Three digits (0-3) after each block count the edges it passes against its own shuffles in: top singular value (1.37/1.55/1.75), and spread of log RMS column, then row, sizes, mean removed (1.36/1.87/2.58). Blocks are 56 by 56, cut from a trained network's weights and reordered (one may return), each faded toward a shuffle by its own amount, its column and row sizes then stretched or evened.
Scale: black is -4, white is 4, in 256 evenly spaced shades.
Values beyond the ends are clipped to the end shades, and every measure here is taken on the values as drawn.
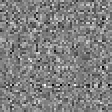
2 1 2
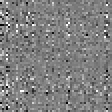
1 3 2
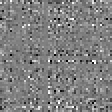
1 3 3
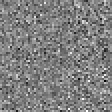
2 2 0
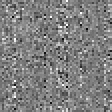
2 3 0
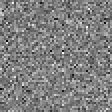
1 1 0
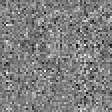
1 2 1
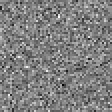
0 0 0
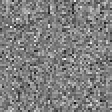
1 2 0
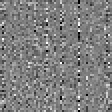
2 3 0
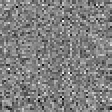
2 2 1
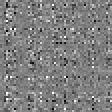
0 3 2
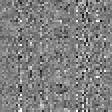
3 3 1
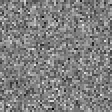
1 0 0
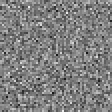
1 0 0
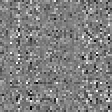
2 3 2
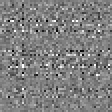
3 1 3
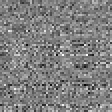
3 0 3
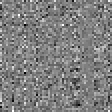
3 3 1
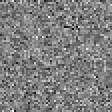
1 0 1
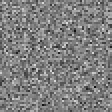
1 0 0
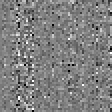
1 3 0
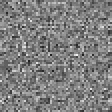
3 1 2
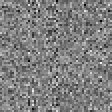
2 2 0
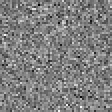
0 0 1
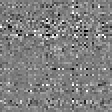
2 2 3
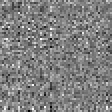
3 2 1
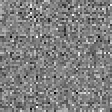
2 1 2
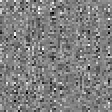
1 3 1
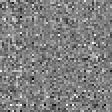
1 2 2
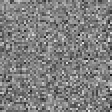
2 1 1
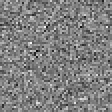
0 0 1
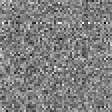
2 0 2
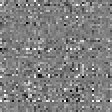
1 2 3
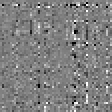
3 3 2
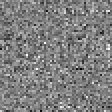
1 0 2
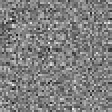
3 1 1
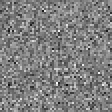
0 0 1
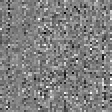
0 3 0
